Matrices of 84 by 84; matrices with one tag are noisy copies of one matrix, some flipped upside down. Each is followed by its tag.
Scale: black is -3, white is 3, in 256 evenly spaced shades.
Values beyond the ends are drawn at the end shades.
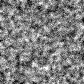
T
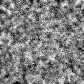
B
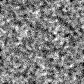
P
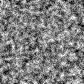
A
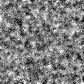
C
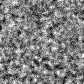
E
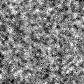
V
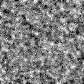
A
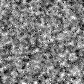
A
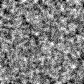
A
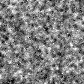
V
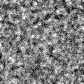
E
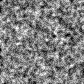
P
